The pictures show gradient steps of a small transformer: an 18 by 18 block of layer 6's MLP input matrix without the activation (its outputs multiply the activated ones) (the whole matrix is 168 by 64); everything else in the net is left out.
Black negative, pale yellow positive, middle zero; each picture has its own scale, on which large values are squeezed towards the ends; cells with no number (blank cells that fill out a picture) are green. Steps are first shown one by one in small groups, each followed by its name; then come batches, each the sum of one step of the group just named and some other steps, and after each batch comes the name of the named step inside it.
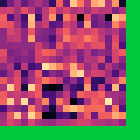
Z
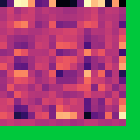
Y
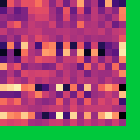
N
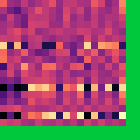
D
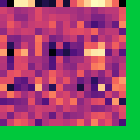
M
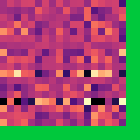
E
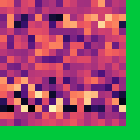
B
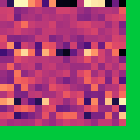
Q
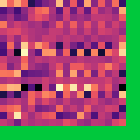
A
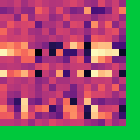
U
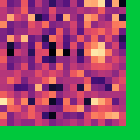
Z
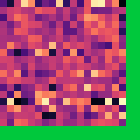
E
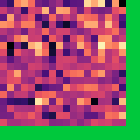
Y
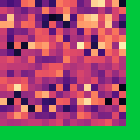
B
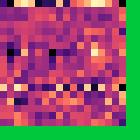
M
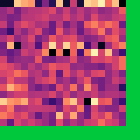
Y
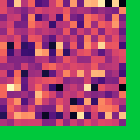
Z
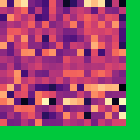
Q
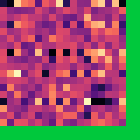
E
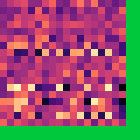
N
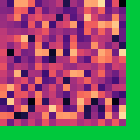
B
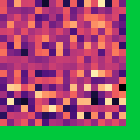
E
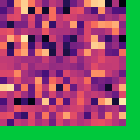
Q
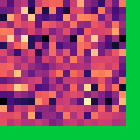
E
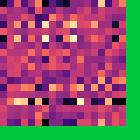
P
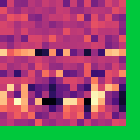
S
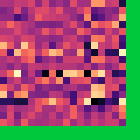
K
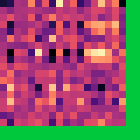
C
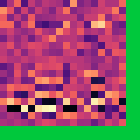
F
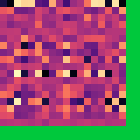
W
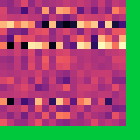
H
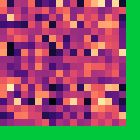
S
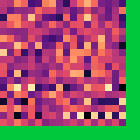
K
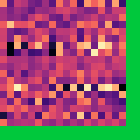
H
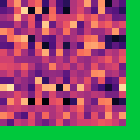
P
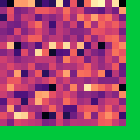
W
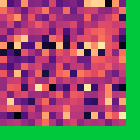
W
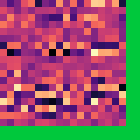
F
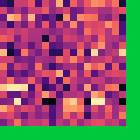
S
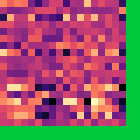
S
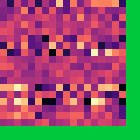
S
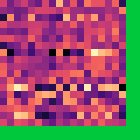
C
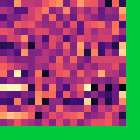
W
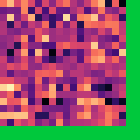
C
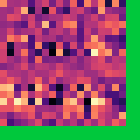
S
